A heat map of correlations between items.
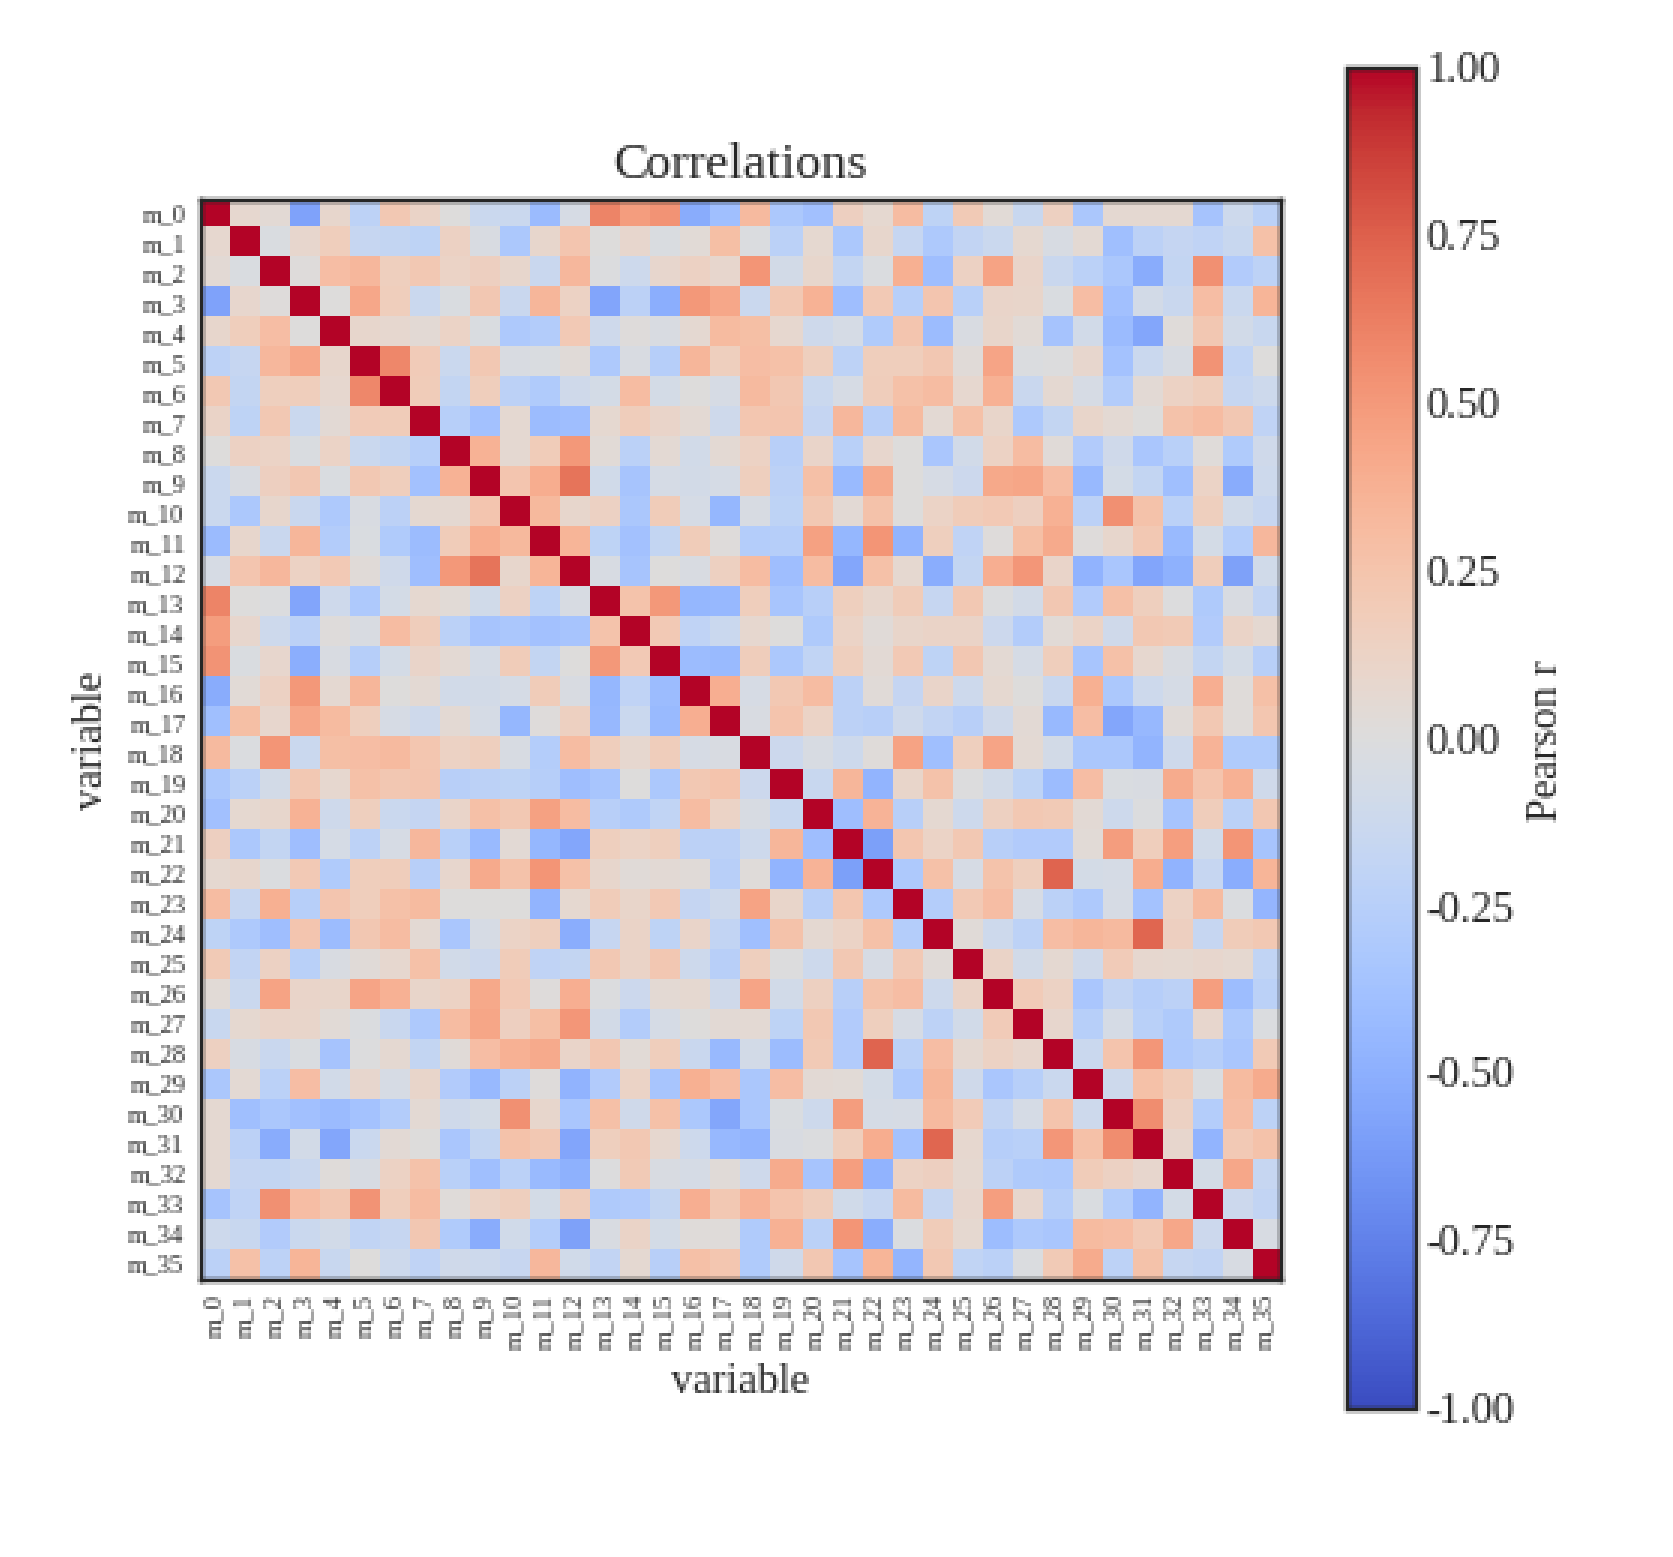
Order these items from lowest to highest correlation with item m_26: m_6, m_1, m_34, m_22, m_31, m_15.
m_34, m_31, m_1, m_15, m_22, m_6
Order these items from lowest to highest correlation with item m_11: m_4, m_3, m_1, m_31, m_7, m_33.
m_7, m_4, m_33, m_1, m_31, m_3
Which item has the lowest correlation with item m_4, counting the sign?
m_31
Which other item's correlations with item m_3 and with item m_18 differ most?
m_0
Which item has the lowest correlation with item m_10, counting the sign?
m_17
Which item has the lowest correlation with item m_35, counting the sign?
m_23
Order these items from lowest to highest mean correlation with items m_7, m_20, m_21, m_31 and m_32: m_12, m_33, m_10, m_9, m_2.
m_12, m_9, m_2, m_33, m_10
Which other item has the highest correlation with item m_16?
m_3
